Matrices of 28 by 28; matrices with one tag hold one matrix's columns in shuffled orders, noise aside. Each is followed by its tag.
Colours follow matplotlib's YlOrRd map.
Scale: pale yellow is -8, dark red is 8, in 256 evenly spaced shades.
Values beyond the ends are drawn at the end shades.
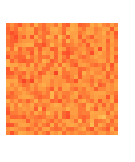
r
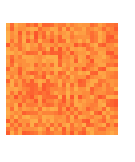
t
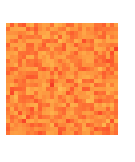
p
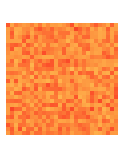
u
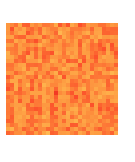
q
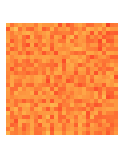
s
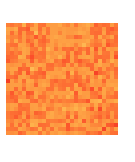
r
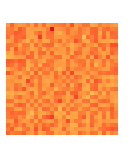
u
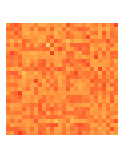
p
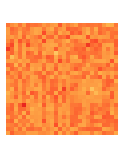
q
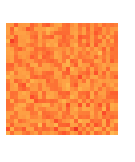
r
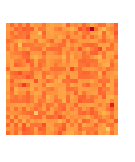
p
